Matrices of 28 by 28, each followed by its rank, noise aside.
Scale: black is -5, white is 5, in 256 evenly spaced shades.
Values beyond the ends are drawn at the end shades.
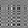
one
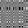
one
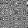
four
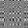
one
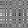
one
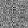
four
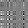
one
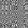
three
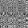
three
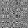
four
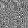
four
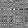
three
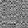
three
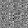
four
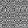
three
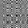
two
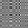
one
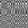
one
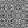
two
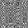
four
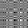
one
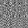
four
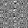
three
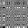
one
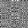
three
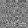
four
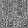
four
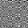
two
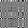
one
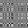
one
